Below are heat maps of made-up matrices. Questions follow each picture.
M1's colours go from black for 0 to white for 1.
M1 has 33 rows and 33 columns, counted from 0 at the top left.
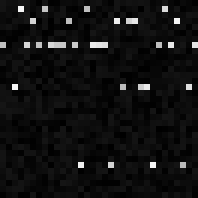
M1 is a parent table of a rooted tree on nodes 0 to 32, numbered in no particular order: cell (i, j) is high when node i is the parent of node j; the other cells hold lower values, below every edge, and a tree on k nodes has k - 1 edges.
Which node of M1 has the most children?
7
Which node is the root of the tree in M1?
1
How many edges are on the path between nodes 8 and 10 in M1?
2
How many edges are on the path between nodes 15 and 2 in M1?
4
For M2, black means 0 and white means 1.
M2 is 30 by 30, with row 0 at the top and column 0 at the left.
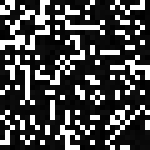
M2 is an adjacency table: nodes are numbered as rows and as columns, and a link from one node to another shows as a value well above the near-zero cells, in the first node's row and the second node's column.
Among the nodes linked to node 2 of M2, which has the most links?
node 13
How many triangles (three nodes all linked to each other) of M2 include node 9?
6
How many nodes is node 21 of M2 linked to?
3
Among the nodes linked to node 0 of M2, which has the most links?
node 1
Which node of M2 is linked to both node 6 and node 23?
node 24
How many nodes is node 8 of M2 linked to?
9
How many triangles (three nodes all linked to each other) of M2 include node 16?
6
